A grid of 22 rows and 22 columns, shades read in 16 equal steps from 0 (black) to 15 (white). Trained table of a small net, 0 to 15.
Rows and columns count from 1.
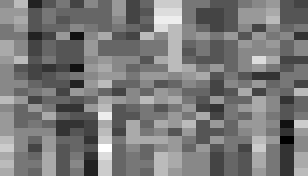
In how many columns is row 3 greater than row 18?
8
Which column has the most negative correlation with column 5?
3
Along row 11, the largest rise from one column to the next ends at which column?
7
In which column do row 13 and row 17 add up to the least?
21
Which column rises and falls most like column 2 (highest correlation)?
20
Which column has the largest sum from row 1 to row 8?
13
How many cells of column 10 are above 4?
18
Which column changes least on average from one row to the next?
17
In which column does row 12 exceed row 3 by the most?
22
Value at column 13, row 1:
12
